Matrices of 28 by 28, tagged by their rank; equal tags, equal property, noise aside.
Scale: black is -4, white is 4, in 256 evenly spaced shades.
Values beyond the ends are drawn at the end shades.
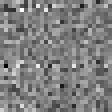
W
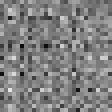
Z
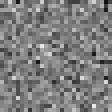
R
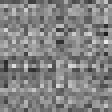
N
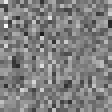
W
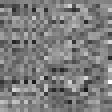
Z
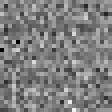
R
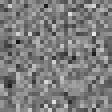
R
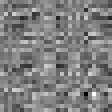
Z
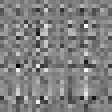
N
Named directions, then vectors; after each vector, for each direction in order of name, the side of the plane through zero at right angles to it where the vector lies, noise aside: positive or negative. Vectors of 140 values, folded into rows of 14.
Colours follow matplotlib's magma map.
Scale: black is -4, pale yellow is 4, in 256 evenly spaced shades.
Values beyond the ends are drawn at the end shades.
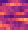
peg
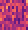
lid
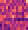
positive, negative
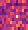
negative, negative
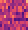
positive, negative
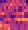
negative, positive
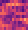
positive, positive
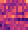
positive, negative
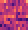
positive, negative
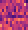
negative, positive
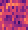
positive, positive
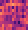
positive, positive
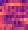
positive, positive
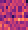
negative, positive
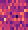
negative, positive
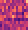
positive, negative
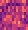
negative, negative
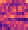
positive, negative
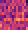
negative, positive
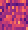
negative, negative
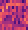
positive, positive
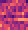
negative, positive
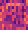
positive, positive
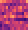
positive, negative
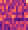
positive, negative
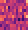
positive, negative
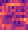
positive, positive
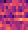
negative, positive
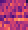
negative, positive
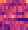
positive, negative
